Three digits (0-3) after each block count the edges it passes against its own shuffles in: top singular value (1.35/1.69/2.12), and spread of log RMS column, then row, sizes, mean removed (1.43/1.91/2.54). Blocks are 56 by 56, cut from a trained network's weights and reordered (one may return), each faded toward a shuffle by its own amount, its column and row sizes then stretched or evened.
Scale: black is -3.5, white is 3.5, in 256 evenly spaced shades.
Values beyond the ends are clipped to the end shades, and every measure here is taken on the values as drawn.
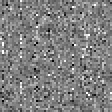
0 2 0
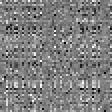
3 3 0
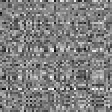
3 0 3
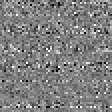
1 1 3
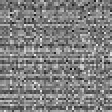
3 1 0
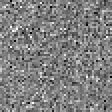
0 1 0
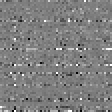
1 1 3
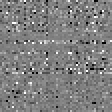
0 2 3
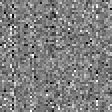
2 2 0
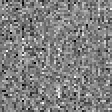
0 2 0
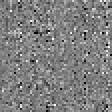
0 2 1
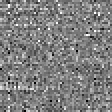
1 1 1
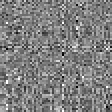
3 1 1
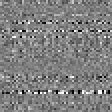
3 0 3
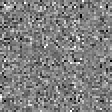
1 2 1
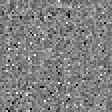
0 1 0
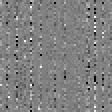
1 3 0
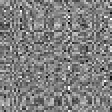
3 1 0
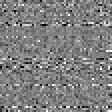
2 0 3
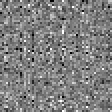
2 3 1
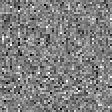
1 1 1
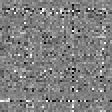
1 1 3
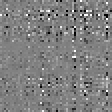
1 3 3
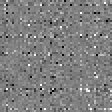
1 2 2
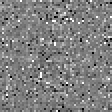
0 1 0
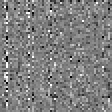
1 3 0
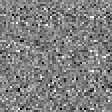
2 0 2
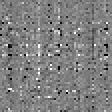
2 2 2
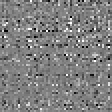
0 3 3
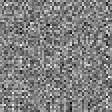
3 2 0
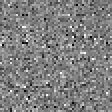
0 1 2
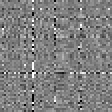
3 2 2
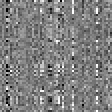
3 3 1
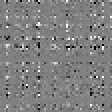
2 3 3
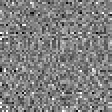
2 1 2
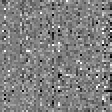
1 3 1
